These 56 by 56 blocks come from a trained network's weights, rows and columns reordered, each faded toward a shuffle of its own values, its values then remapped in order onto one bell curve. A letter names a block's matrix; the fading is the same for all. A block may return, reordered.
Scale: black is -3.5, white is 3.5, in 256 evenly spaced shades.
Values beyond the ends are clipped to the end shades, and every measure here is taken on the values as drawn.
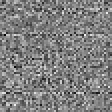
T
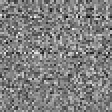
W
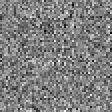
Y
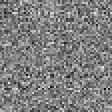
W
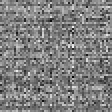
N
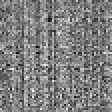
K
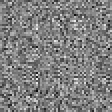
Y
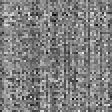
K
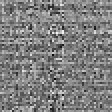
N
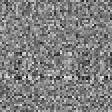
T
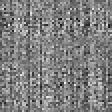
K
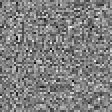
Y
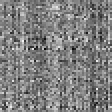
K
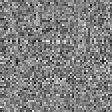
W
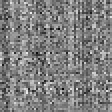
K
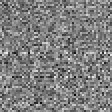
W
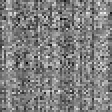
K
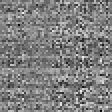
N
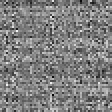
N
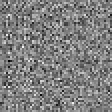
Y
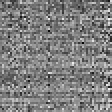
N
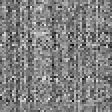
K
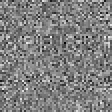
T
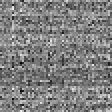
N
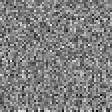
W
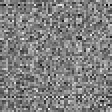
W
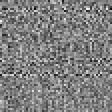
T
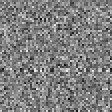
W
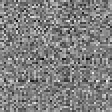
W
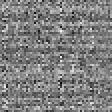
N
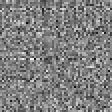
W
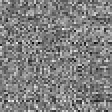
W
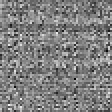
N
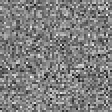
Y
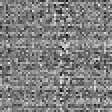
N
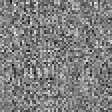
Y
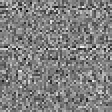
T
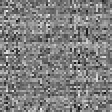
N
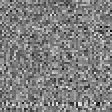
W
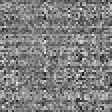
N
